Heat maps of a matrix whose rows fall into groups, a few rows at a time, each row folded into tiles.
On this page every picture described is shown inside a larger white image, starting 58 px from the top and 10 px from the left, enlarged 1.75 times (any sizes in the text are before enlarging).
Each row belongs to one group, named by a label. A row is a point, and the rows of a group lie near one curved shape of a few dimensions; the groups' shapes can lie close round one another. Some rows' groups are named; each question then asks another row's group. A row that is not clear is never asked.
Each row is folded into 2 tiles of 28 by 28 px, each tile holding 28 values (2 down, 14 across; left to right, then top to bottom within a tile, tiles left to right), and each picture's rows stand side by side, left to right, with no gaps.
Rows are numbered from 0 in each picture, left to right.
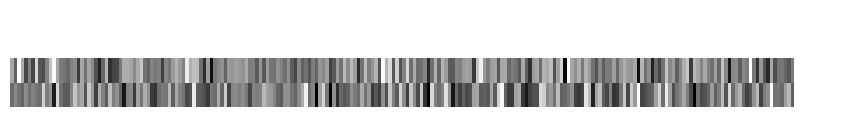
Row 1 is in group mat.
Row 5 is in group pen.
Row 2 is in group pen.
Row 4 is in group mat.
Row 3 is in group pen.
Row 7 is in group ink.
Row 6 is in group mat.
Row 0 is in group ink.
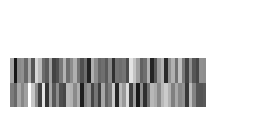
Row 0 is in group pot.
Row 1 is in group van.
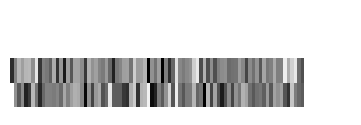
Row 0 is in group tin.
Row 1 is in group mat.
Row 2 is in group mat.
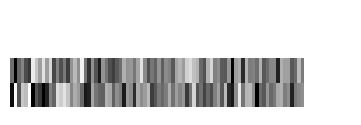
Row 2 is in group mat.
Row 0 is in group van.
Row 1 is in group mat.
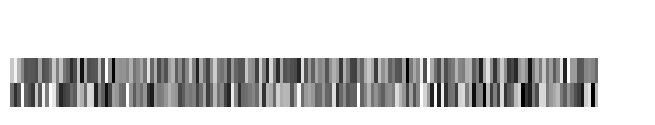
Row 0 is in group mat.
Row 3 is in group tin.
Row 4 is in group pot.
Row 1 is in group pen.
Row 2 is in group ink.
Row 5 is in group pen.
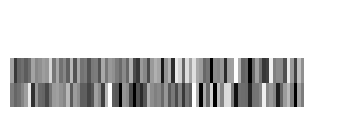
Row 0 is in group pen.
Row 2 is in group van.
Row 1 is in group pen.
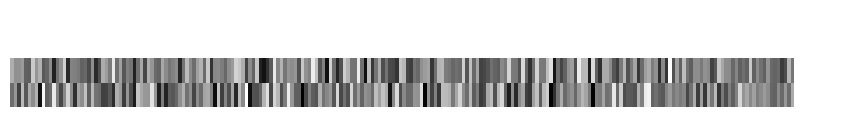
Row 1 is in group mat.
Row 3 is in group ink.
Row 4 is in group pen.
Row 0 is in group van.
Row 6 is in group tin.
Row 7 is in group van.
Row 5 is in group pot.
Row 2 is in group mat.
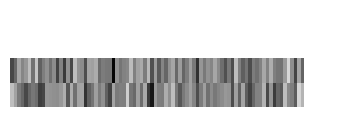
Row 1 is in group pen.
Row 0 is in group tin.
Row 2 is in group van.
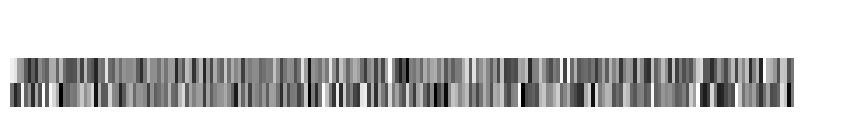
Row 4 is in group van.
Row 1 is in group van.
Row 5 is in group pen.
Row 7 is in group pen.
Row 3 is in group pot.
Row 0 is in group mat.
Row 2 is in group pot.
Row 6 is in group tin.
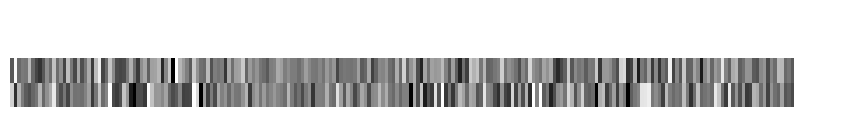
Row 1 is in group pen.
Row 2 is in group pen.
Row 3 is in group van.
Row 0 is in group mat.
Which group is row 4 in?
mat
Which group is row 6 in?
tin
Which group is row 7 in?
pot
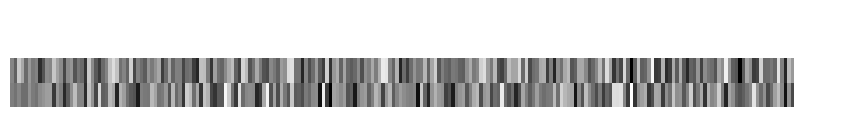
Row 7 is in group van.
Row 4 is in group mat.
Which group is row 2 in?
pot
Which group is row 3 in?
mat
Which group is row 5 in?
tin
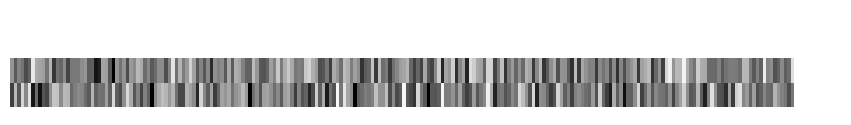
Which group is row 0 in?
van
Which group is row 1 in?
van
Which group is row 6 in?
pen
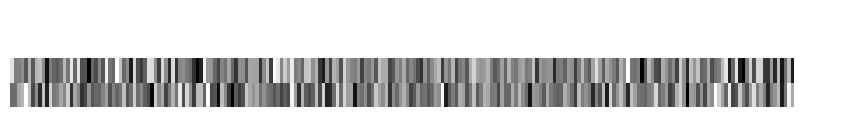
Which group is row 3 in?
mat
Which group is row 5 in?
pot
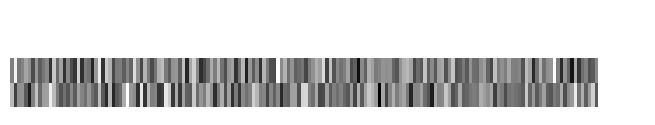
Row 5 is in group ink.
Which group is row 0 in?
mat
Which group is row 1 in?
pot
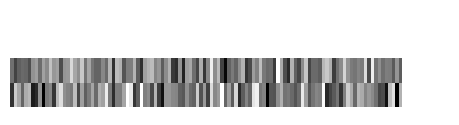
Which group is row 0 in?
van
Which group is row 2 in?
tin
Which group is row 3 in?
pen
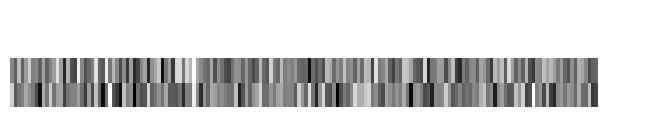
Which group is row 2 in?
tin
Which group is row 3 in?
van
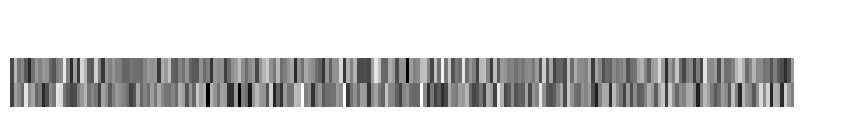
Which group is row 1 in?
van
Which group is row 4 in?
pen
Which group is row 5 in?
mat
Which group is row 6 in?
van
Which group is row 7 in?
ink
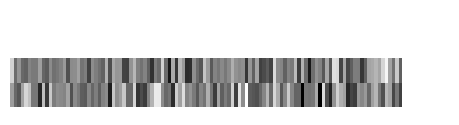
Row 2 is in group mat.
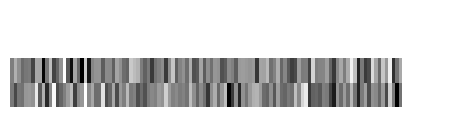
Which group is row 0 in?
ink
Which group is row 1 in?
van
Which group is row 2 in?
van
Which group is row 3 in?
pot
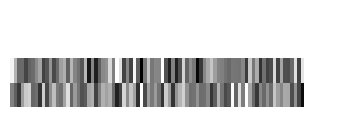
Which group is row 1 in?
ink
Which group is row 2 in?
mat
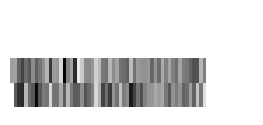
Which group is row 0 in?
pen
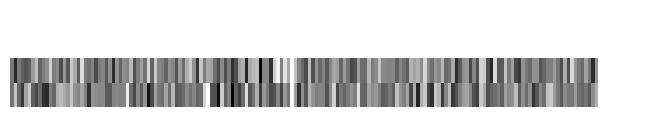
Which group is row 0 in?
van
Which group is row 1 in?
pen
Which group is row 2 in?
pen
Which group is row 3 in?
tin
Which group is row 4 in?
pot
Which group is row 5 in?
tin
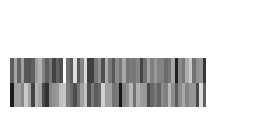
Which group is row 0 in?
tin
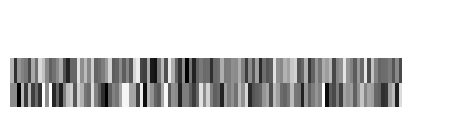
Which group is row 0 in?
mat
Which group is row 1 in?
pot
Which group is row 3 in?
pen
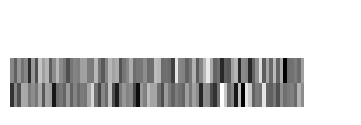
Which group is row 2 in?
pot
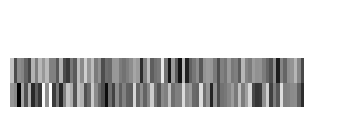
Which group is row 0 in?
mat
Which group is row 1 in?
ink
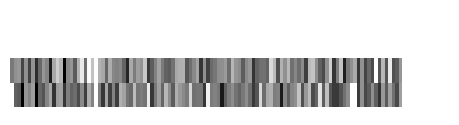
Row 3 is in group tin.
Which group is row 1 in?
pen
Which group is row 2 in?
tin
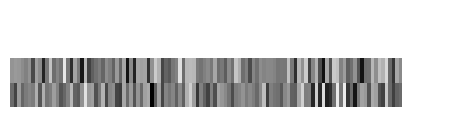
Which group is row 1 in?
pen
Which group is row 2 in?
van
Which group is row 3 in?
mat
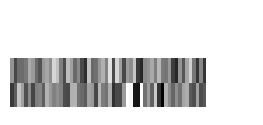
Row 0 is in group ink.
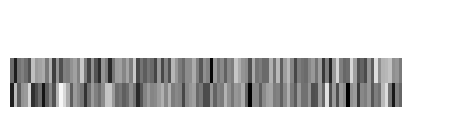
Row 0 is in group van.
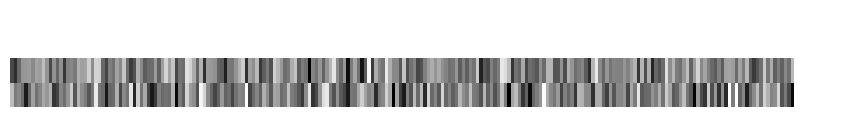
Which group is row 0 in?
mat
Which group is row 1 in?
van
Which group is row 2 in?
pen
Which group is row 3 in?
van
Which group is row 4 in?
pen
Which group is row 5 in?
pot
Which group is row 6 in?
mat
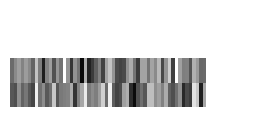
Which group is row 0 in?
ink
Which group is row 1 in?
pen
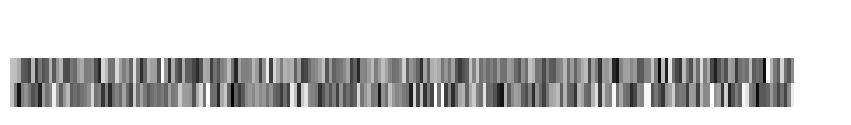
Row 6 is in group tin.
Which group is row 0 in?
pot
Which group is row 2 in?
pen
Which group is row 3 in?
tin
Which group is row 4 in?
mat
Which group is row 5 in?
van
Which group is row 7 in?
tin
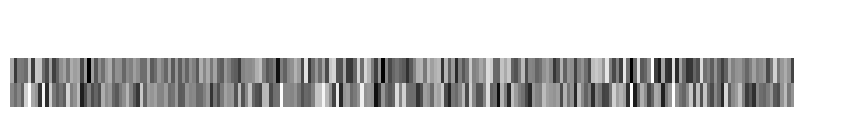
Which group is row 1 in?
pot
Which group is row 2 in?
ink
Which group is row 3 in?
pot
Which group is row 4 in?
mat
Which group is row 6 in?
ink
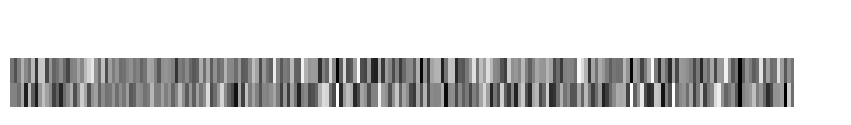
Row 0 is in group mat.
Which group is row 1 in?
van
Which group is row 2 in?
pot
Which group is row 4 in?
pen
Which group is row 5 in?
pot
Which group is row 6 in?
ink
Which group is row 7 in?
van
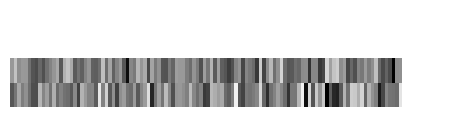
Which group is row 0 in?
van
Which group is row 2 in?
tin
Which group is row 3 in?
van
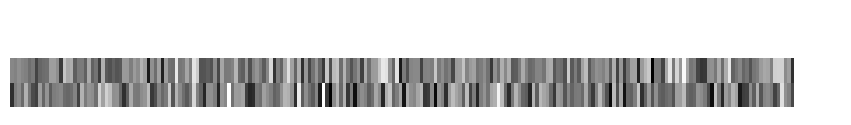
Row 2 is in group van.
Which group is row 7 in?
mat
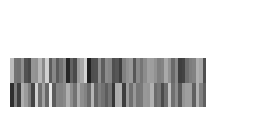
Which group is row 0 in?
pen
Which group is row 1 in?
ink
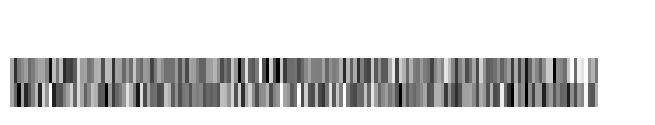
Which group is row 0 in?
mat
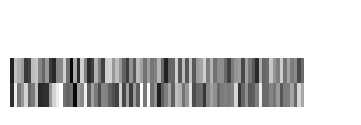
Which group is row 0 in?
tin
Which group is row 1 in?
mat
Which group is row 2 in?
tin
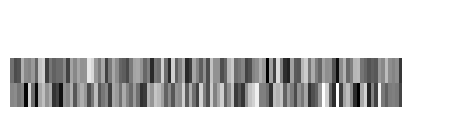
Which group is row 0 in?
mat
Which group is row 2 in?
tin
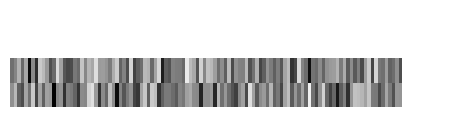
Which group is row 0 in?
pen
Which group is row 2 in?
pot
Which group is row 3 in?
van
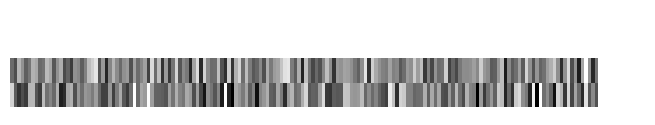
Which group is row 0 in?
pot
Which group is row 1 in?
mat
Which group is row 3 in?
pen
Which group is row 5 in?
pot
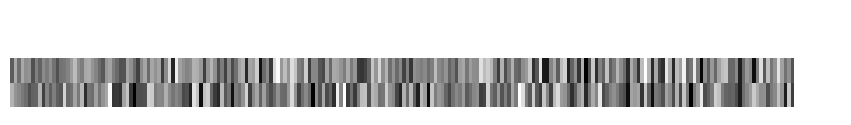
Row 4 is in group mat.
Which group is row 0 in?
tin
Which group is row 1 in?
pen
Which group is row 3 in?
mat
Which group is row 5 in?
pot
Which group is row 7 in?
van
